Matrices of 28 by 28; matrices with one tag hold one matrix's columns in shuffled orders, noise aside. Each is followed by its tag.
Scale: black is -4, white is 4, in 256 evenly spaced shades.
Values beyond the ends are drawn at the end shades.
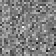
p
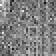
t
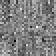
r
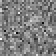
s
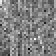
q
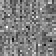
r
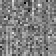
t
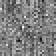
r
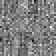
r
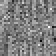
r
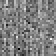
q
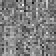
t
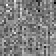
t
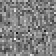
s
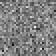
p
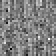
q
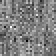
r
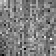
q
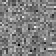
p
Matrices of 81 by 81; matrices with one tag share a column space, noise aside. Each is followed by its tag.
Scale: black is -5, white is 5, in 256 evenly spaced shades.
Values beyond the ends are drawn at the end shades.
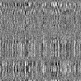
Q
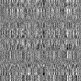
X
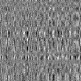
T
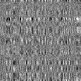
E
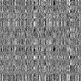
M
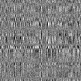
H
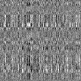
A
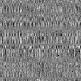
H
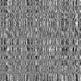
M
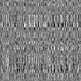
A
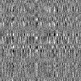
H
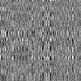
T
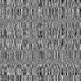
X
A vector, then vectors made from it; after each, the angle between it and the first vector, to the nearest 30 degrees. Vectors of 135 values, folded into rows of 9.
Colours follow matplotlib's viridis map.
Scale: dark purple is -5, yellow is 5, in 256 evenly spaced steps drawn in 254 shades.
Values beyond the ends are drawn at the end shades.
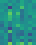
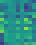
90 degrees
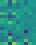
90 degrees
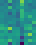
120 degrees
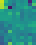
60 degrees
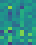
150 degrees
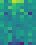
120 degrees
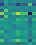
90 degrees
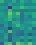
30 degrees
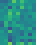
30 degrees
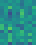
150 degrees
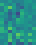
150 degrees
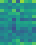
60 degrees
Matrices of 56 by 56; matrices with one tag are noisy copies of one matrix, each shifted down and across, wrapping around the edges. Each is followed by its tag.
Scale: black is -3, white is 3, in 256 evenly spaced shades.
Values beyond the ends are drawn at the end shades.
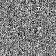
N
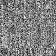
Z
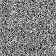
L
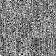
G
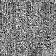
G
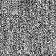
Z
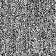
Z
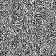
N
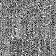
Z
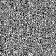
N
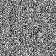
N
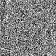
N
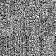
G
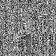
Z
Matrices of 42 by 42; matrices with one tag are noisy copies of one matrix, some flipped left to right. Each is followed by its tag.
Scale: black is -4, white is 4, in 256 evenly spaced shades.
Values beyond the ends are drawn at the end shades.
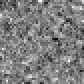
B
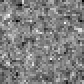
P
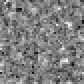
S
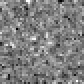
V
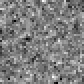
B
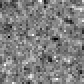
B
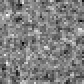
P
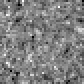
P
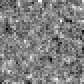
B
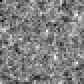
P
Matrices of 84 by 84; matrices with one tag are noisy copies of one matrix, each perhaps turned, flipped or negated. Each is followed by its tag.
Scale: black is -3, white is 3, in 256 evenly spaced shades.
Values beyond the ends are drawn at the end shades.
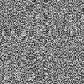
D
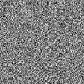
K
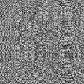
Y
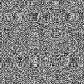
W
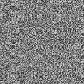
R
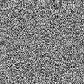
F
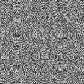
W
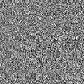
D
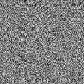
K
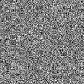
R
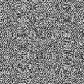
W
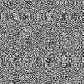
W
